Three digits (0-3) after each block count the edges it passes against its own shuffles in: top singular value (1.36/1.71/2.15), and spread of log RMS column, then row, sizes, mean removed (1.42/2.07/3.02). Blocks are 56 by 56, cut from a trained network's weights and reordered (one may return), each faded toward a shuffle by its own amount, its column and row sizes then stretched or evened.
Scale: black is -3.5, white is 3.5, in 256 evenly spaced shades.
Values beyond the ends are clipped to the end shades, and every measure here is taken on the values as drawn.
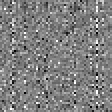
3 2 0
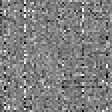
1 2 1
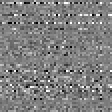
1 1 3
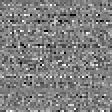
0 0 3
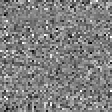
0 1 2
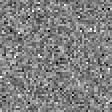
1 0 1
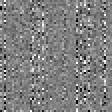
2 3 1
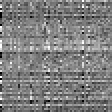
3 3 1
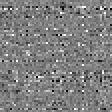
0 1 3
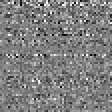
0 1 3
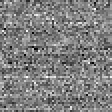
1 1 1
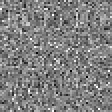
2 0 0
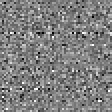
0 1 2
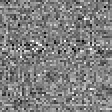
2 0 2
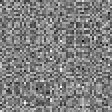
3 0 0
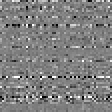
3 1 3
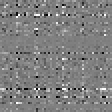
2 2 3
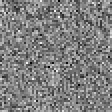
1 0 0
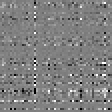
3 2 3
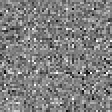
2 1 2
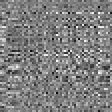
3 1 3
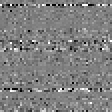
2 0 3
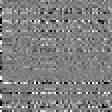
3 1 3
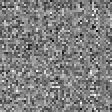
0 2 0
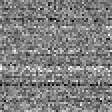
2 0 2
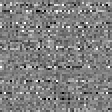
0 1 3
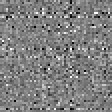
2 1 2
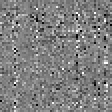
0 2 1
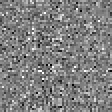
1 1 0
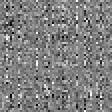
2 3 1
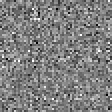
1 2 2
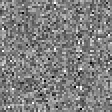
0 2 0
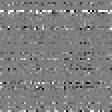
2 1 3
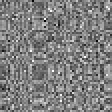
3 1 0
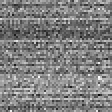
3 1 1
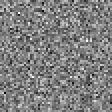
2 0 0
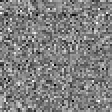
1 1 2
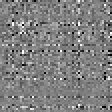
0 2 3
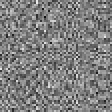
3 2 0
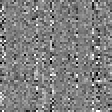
2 3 1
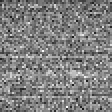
1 0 0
